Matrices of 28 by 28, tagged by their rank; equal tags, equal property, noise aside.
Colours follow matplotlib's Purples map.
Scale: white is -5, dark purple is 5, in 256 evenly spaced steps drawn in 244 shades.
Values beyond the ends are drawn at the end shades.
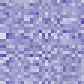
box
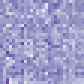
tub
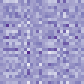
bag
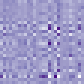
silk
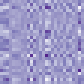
silk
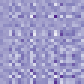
silk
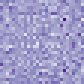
tub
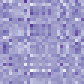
bag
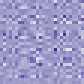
bag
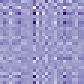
silk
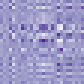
silk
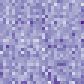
tub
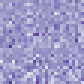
tub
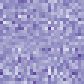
tub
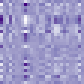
silk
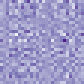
box
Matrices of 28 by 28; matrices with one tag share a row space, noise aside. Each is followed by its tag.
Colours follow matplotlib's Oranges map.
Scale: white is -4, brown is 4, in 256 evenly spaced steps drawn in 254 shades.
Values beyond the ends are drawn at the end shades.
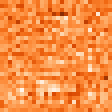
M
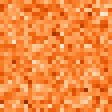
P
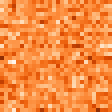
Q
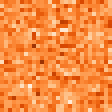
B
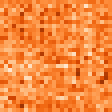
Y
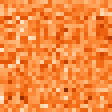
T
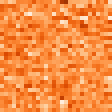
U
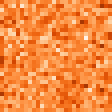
T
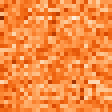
Q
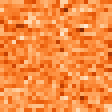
U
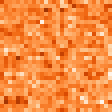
U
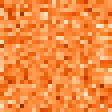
T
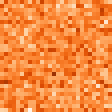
Y
